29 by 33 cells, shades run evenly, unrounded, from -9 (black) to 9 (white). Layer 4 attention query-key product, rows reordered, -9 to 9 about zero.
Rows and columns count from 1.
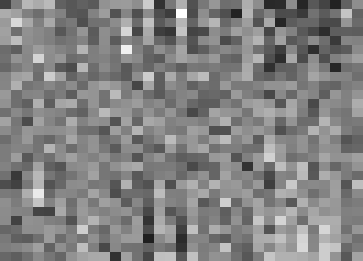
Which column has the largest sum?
4
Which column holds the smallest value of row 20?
2
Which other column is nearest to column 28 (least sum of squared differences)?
30
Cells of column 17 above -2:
22
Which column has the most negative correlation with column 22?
32
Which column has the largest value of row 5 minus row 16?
24
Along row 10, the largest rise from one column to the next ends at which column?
14
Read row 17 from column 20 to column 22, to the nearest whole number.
-1 0 0
